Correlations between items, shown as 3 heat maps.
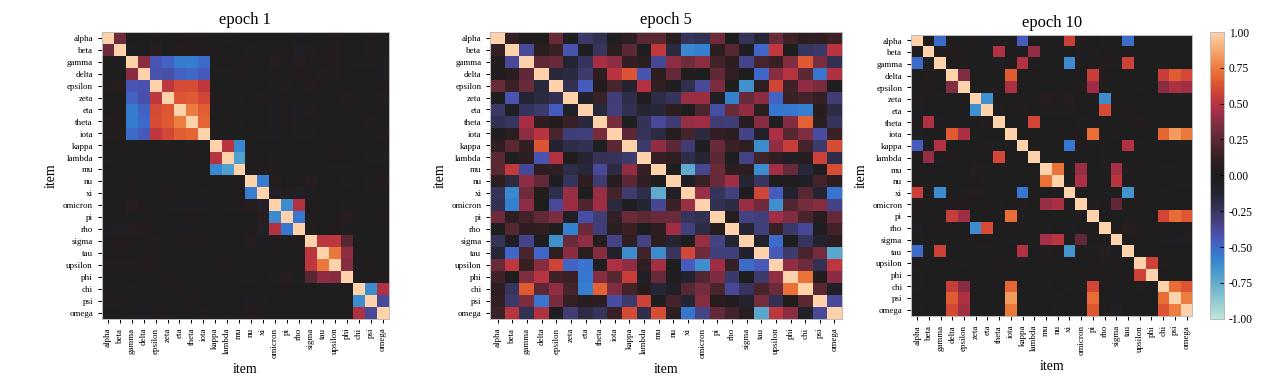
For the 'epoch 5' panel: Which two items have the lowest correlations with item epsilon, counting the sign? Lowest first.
sigma, eta
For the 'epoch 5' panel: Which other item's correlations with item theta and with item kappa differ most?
tau
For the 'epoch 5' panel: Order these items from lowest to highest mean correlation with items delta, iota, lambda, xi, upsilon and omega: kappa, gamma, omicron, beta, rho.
omicron, rho, beta, gamma, kappa
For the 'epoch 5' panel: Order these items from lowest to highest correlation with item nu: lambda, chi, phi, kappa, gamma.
chi, phi, lambda, kappa, gamma
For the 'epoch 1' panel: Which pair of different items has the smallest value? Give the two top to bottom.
lambda, mu
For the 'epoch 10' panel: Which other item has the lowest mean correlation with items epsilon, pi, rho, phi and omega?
zeta
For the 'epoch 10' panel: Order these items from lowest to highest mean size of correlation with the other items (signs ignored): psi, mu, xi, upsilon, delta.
upsilon, mu, xi, delta, psi
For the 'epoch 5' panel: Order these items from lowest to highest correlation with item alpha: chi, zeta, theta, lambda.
theta, zeta, chi, lambda
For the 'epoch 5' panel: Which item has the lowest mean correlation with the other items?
eta
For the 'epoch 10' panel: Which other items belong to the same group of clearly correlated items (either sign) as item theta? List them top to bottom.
beta, lambda
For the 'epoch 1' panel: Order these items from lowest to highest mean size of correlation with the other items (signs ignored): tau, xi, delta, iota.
xi, tau, delta, iota
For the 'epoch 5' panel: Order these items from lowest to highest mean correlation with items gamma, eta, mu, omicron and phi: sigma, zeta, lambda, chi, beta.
beta, lambda, zeta, sigma, chi
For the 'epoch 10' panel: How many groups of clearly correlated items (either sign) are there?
6
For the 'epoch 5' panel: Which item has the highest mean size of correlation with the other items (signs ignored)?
upsilon
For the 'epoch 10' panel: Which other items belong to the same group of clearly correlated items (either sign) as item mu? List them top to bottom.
nu, omicron, sigma
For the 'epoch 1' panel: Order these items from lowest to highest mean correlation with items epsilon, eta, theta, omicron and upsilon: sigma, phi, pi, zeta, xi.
pi, xi, phi, sigma, zeta
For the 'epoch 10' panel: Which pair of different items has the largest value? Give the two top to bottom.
iota, psi
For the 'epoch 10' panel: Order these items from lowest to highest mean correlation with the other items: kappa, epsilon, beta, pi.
kappa, beta, epsilon, pi
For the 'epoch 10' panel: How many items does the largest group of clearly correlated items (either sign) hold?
7
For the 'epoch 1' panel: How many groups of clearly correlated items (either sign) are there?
7
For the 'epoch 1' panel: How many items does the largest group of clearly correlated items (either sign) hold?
7
